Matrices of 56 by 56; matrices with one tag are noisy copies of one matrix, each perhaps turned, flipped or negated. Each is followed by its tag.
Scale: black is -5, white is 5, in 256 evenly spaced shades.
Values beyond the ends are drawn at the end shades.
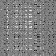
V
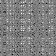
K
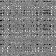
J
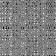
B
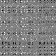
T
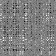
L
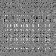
V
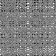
B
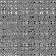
T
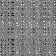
T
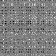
K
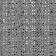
K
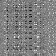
V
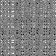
T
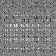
V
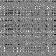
J
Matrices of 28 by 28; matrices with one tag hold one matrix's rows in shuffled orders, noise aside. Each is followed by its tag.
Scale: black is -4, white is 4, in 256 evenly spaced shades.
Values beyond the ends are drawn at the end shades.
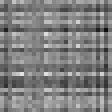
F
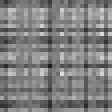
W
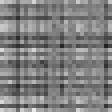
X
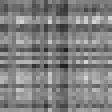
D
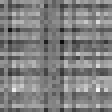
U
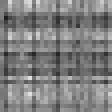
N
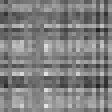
F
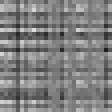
X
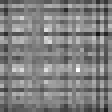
F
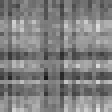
U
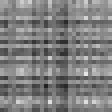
D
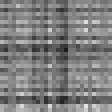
D
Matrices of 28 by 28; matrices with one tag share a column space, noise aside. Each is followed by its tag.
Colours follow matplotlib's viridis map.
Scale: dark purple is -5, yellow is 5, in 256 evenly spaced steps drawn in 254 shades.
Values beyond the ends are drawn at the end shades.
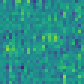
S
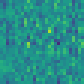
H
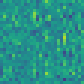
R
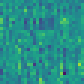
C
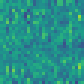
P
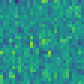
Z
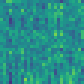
C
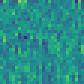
S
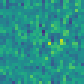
H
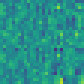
C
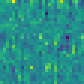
S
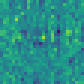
H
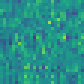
S
